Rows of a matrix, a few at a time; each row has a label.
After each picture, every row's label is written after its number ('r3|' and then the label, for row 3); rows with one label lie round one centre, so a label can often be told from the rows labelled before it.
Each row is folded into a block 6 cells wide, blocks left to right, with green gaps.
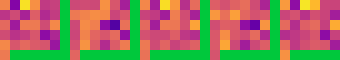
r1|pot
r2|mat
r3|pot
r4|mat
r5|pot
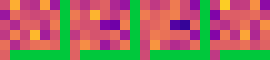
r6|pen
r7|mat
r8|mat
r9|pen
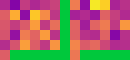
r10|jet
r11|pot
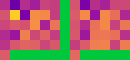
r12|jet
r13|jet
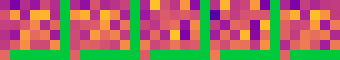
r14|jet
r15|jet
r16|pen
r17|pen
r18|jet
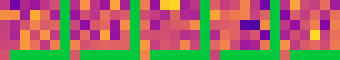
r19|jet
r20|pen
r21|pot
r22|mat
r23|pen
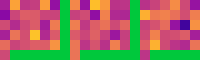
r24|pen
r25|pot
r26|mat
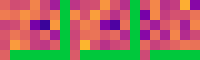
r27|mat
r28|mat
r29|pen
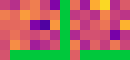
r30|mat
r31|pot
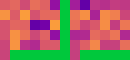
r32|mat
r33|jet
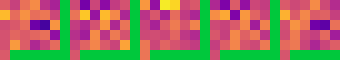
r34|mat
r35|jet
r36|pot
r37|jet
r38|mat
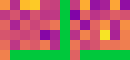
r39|pot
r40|pen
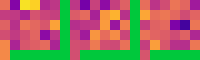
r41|pot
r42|jet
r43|mat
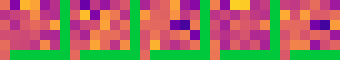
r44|pot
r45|jet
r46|mat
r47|pot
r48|mat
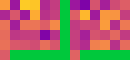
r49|pot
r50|jet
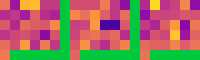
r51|pot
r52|mat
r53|pen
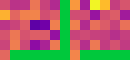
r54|mat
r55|pot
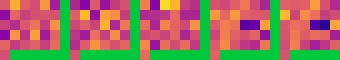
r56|pen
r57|jet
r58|pot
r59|mat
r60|mat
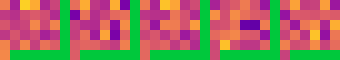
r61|pot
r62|pen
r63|pot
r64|mat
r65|pen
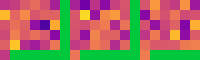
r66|mat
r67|jet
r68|pen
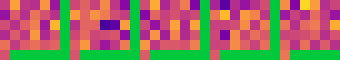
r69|pen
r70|mat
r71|pen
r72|jet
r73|pot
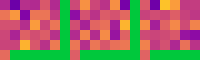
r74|jet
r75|pen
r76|pot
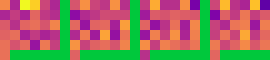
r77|pot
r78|pen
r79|pen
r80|pen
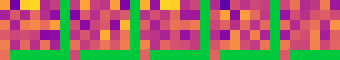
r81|pot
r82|pen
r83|pot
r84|jet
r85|pen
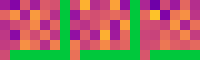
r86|jet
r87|pen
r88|jet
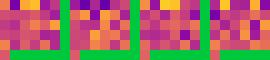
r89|pot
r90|jet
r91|pot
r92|pen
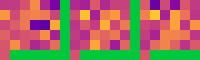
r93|mat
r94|jet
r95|jet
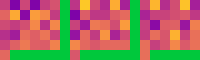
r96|jet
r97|pen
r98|pen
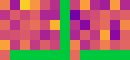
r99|pot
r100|pen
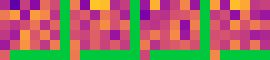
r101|jet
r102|pot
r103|pen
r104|pot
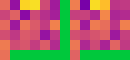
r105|pot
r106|pot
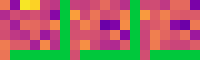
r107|pot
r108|mat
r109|mat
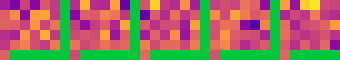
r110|jet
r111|pen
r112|pen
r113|mat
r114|pot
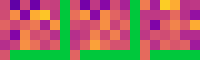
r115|jet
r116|jet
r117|pot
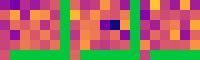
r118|jet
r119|mat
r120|pen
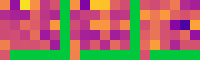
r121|pot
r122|pot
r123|mat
